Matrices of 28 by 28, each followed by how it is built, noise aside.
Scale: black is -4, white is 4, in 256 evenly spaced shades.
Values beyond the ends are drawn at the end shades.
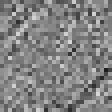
Hankel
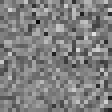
upper triangular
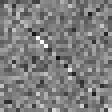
diagonal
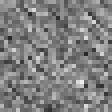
Toeplitz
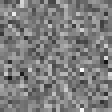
repeating rows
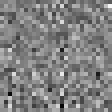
low rank
